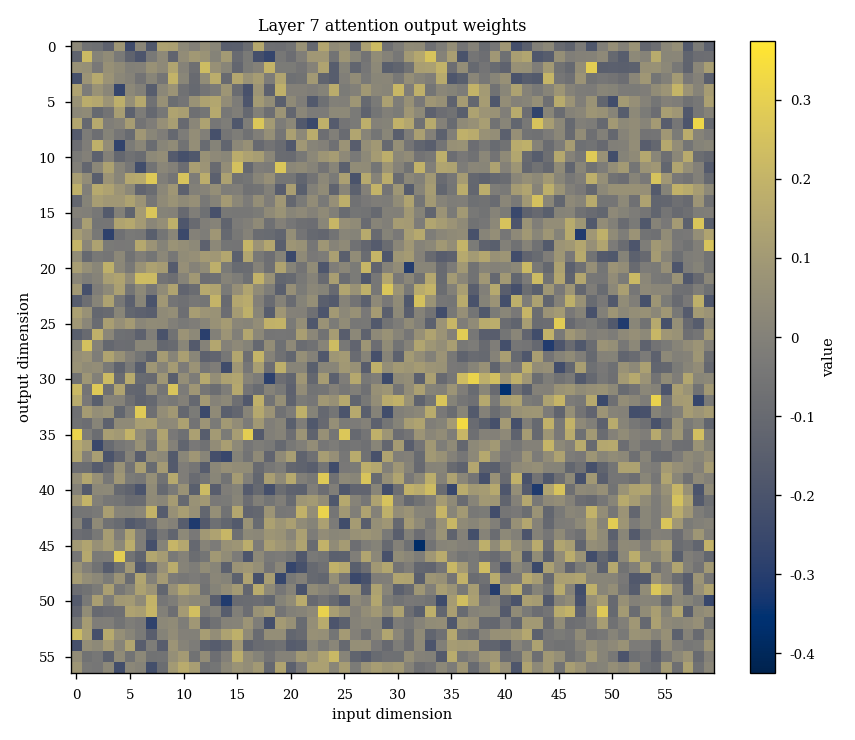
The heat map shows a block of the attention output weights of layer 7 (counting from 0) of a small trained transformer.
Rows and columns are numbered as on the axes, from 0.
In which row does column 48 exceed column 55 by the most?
10
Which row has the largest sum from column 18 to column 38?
42
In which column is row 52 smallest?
7
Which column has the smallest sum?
20
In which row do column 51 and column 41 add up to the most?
30
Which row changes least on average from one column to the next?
15
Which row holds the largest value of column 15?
11
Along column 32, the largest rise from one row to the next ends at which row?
46
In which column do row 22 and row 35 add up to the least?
41
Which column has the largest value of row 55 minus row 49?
39
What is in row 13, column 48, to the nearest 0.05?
-0.1
